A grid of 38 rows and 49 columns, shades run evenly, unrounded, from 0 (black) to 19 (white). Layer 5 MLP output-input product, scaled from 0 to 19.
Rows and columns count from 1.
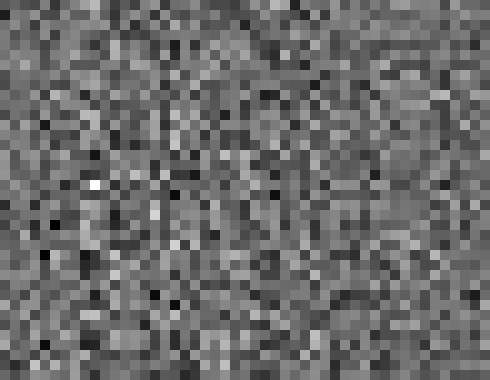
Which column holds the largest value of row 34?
32
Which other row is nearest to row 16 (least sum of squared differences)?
31
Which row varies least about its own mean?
4
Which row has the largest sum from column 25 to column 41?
1
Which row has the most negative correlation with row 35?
12
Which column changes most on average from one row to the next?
18
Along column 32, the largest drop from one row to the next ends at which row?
29
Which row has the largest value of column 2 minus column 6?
23
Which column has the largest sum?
41
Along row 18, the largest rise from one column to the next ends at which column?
17
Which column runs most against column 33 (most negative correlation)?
10
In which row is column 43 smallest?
35
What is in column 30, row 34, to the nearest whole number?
9
